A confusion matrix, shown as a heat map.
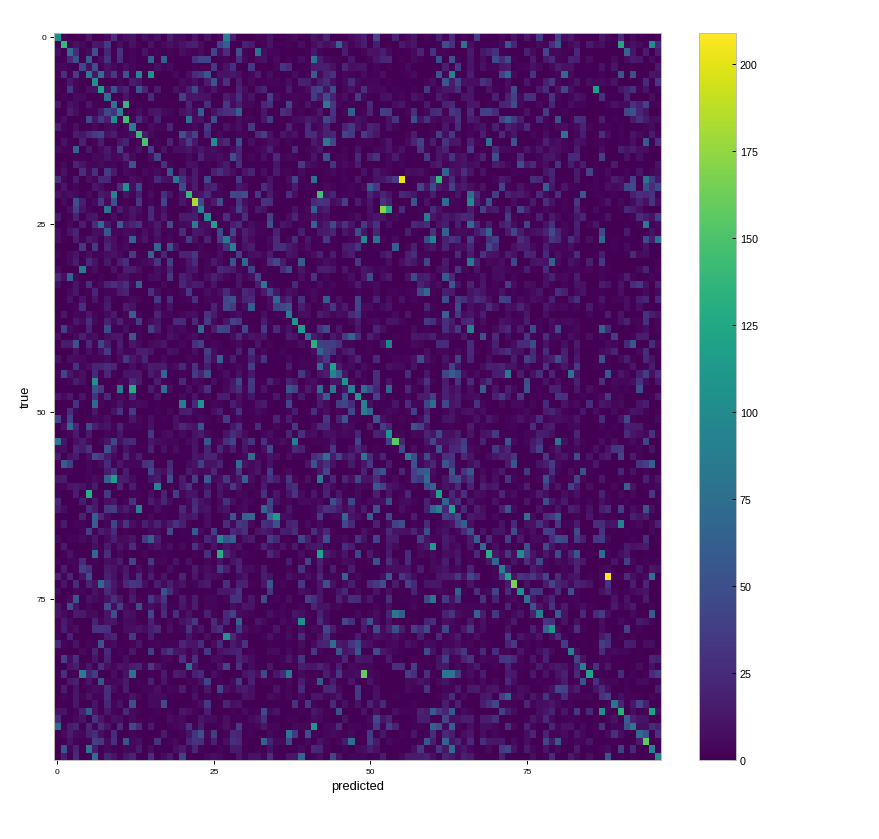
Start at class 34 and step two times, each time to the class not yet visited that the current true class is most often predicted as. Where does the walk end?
9
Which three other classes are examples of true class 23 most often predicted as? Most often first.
52, 53, 8
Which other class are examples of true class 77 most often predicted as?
54
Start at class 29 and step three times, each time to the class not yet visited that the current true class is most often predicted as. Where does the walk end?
41
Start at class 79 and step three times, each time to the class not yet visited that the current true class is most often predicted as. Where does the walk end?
66
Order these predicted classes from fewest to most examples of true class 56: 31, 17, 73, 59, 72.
17, 72, 73, 59, 31
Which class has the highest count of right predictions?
22
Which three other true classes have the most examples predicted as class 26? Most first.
69, 67, 43
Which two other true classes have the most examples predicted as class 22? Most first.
25, 66
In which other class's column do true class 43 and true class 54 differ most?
38
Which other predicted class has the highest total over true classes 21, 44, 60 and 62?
42
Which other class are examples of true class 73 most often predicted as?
7
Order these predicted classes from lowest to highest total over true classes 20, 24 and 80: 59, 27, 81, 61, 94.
81, 61, 94, 59, 27
